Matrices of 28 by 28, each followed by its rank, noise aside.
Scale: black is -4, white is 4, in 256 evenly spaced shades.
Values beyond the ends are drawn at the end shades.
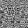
six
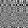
two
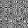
four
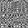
four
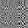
two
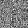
six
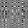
two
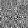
four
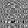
three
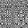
four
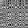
two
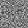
six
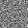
six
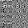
four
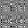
two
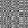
two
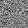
six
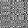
three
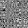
four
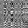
three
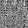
six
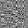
three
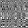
two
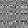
two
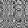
three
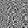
four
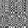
three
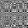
two
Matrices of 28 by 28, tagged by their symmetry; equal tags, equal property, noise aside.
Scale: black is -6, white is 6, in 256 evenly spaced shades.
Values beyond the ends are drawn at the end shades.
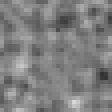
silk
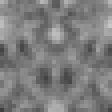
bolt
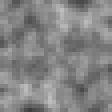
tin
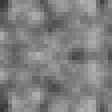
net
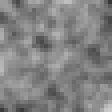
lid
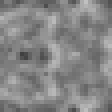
net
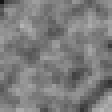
lid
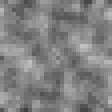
tin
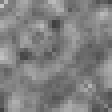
lid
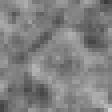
lid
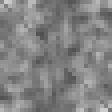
tin
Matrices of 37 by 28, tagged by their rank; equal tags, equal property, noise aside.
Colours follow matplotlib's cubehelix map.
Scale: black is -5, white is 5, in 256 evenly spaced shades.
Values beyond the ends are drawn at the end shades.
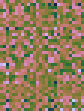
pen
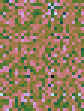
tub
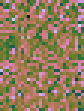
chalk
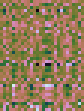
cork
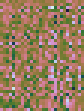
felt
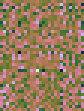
pen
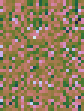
pen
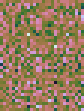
chalk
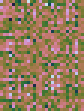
tub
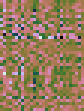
felt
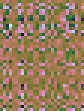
cork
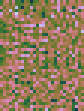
chalk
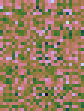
pen
